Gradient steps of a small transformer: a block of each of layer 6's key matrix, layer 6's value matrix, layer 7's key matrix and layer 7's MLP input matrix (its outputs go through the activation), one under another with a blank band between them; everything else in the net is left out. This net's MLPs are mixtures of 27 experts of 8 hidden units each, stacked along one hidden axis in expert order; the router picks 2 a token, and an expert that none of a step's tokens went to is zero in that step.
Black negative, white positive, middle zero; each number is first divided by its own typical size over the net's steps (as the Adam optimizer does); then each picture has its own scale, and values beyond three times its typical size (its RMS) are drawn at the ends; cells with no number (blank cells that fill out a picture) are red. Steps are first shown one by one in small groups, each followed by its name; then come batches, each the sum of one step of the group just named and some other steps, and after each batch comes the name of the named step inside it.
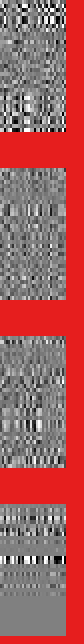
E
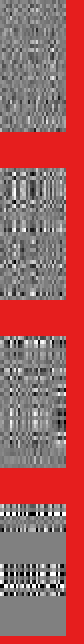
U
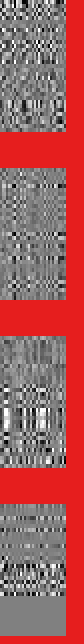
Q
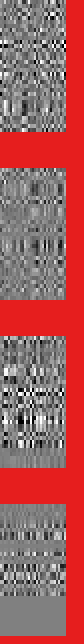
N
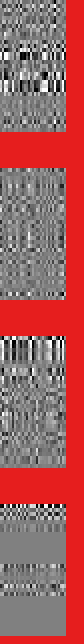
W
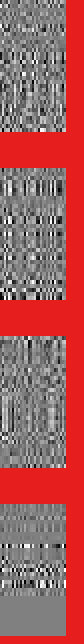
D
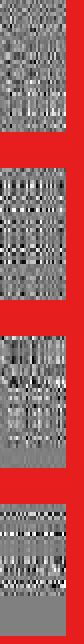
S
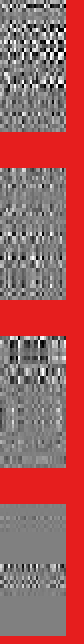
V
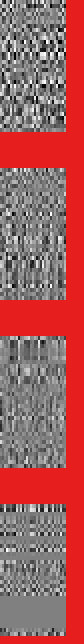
V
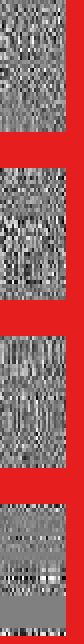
W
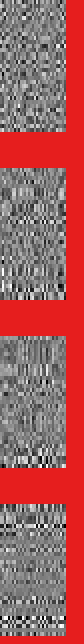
N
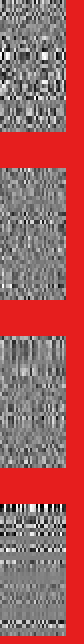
W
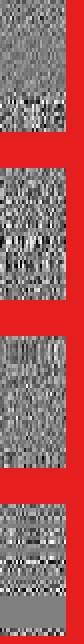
S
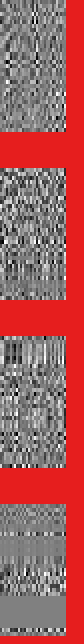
S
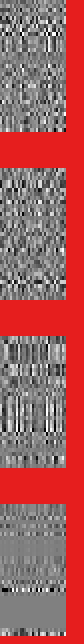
S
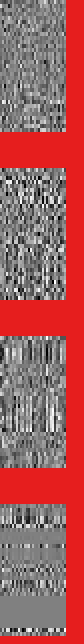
D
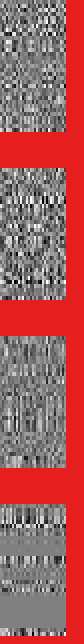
E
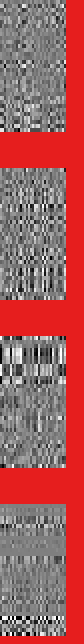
E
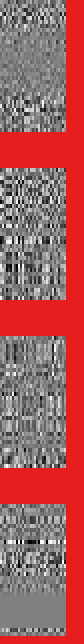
E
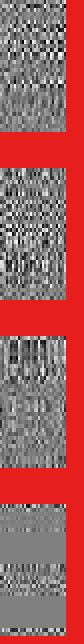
V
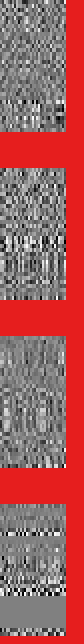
Q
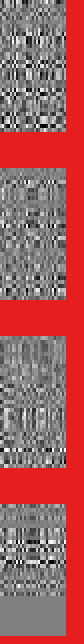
Q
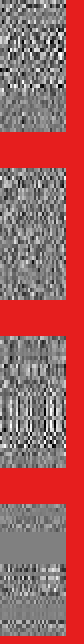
V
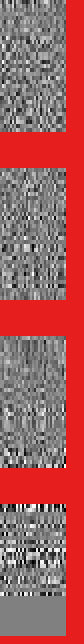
Q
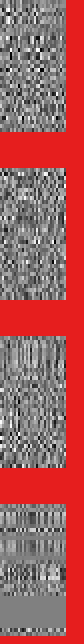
U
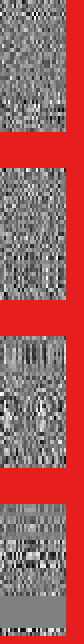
Q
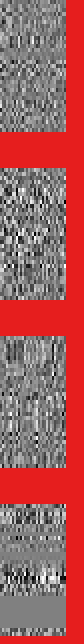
U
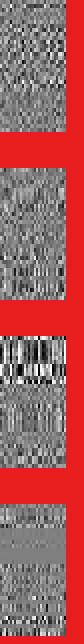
V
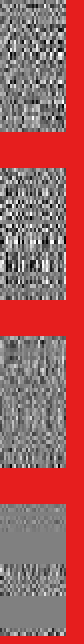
V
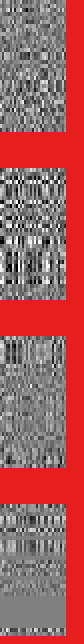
W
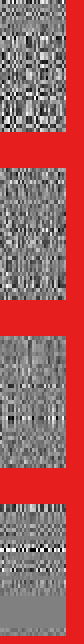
D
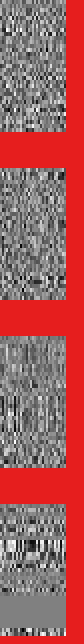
S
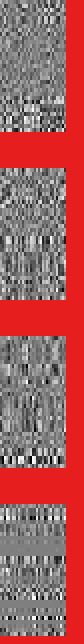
E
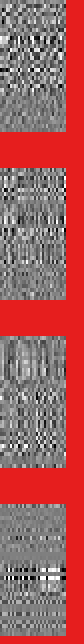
V
